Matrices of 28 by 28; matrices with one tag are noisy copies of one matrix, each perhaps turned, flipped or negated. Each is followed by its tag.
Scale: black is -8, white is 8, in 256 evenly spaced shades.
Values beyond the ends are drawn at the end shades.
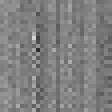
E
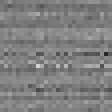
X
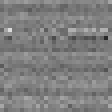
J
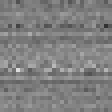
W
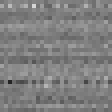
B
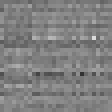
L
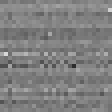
X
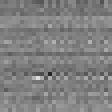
E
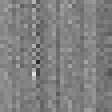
E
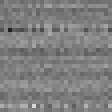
B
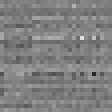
L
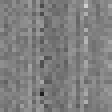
W
